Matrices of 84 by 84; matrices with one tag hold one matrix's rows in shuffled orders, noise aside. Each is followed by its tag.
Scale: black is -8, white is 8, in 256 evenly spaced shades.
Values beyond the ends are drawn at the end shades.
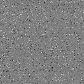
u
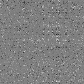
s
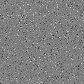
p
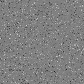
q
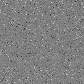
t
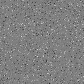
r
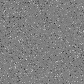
q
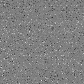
u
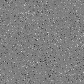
r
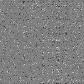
s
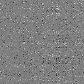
s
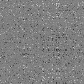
s
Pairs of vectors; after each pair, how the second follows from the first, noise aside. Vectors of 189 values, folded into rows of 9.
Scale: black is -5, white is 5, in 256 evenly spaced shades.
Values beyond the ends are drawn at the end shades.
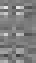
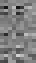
negated.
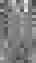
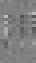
negated, partly zeroed.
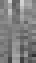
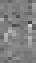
wrapped around, partly zeroed.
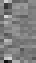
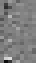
partly zeroed.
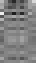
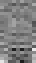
reversed.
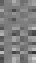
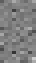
partly zeroed.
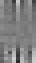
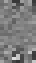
sign-scrambled.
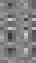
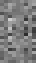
sign-scrambled.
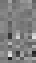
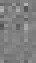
reversed, negated, shrunk.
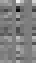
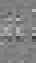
negated, partly zeroed.
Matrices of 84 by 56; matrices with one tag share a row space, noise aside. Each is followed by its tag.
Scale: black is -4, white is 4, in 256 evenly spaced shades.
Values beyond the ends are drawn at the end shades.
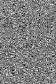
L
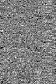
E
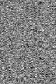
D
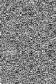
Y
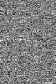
E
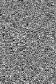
L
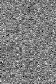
Y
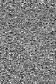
D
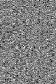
L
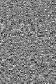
D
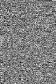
E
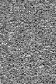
D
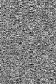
Y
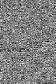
E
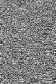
E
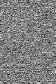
E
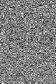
D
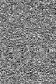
D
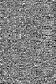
E
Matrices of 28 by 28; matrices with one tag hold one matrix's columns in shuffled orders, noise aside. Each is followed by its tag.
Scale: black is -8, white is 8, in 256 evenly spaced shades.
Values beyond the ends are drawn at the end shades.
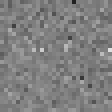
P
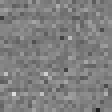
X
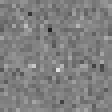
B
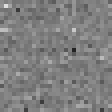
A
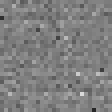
X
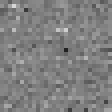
A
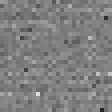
X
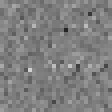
B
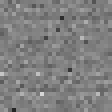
X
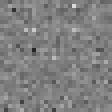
A
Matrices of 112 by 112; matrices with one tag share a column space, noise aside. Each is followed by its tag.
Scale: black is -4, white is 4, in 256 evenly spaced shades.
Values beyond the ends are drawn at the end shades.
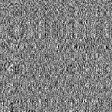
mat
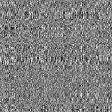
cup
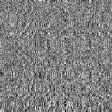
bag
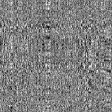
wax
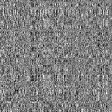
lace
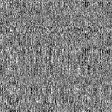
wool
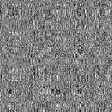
lace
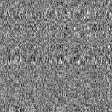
cup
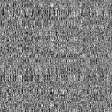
lace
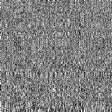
bag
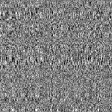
cup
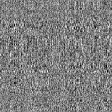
wax
